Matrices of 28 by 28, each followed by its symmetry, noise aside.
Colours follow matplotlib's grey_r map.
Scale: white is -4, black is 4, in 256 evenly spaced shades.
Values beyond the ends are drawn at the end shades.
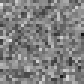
no symmetry.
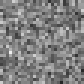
no symmetry.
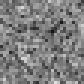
symmetric across the other diagonal.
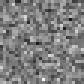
no symmetry.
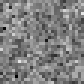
no symmetry.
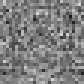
mirrored left to right.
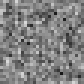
symmetric across the other diagonal.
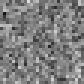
no symmetry.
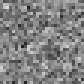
symmetric.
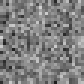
mirrored top to bottom.
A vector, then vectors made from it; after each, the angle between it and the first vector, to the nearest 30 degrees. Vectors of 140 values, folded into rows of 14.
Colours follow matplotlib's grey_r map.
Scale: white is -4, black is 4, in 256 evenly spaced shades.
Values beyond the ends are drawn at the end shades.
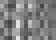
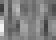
90 degrees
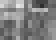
60 degrees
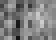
150 degrees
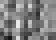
30 degrees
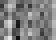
150 degrees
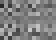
90 degrees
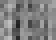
150 degrees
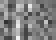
30 degrees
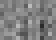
60 degrees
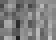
150 degrees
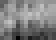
120 degrees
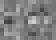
60 degrees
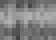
120 degrees
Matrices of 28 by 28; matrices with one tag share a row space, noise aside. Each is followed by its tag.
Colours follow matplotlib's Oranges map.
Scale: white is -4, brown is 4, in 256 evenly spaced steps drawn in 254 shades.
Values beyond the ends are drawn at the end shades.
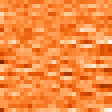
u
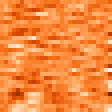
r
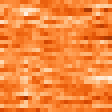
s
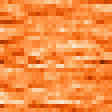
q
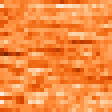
q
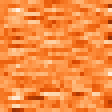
r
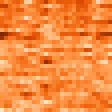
s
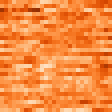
s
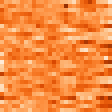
u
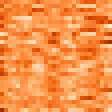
u
